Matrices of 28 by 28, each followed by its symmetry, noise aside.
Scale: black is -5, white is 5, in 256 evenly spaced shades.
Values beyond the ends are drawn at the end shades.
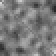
same after a half turn.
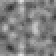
mirrored top to bottom.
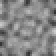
same after a half turn.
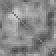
symmetric.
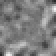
symmetric.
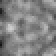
mirrored top to bottom.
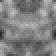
mirrored left to right.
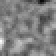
antisymmetric.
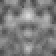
mirrored left to right.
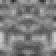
mirrored left to right.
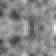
mirrored top to bottom.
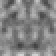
mirrored left to right.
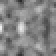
mirrored top to bottom.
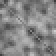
symmetric.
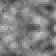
mirrored top to bottom.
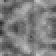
mirrored top to bottom.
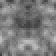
mirrored left to right.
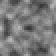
mirrored top to bottom.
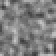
antisymmetric.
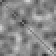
symmetric.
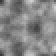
mirrored top to bottom.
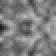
mirrored top to bottom.
